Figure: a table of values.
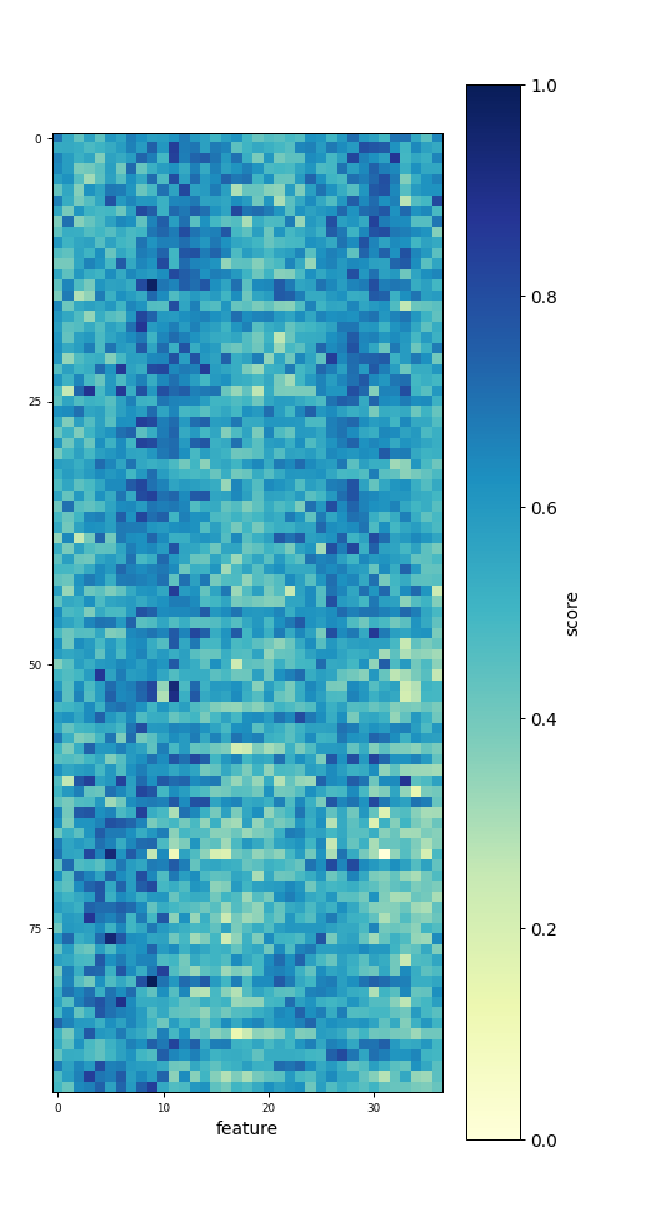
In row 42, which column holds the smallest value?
18
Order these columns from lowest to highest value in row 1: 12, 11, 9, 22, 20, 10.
22, 20, 10, 12, 9, 11
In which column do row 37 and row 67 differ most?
26
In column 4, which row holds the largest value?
51
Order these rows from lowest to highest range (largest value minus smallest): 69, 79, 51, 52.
69, 79, 51, 52
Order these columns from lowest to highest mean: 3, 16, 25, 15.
16, 15, 3, 25
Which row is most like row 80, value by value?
14
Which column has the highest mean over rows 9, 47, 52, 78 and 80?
9
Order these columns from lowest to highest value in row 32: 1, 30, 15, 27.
15, 27, 1, 30
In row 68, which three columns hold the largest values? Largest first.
5, 3, 7
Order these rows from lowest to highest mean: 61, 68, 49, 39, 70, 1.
68, 49, 70, 39, 61, 1
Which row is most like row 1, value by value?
86
